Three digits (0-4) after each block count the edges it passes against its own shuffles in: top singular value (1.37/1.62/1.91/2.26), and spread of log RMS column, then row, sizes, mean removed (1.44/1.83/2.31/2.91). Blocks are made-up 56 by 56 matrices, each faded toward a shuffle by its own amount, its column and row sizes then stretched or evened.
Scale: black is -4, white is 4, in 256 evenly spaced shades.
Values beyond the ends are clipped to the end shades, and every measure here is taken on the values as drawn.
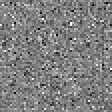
0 1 0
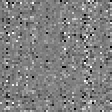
1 3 1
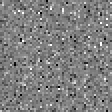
0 2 0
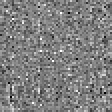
1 2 0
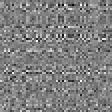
4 1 4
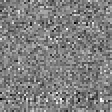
1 0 2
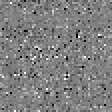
0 2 2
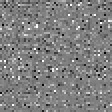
2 1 2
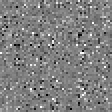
0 1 1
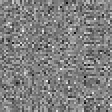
3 1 0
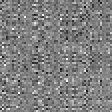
4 4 0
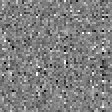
2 2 1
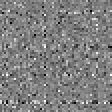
3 2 2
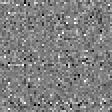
1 1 2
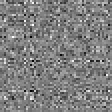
4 2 3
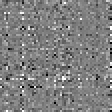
2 3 3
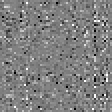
3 2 1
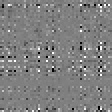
4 3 4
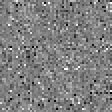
2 1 1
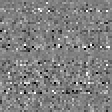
0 1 3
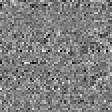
2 0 3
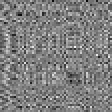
4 1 2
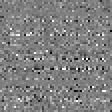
3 0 4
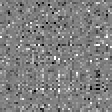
3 2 2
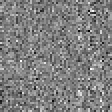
3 2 1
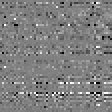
4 1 4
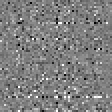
3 2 2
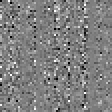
1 4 0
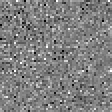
0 0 0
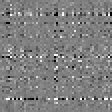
4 2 4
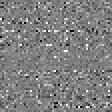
1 1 3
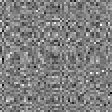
4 1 1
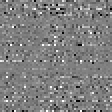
0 1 4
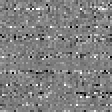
1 1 4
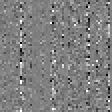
1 4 0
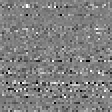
1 0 4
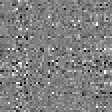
2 3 3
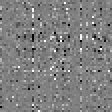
3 3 2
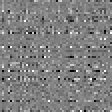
3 2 4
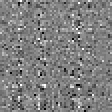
3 2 1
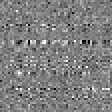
4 1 3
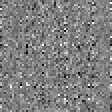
1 3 2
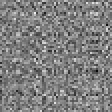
4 2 2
